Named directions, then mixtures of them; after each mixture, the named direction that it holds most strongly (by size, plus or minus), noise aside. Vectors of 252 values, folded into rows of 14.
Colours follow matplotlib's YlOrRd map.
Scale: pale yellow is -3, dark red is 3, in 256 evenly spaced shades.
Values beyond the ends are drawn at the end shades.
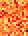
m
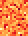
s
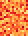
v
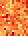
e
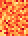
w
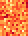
e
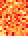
w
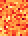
s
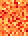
m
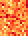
e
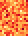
w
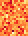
e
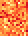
m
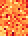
e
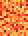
v
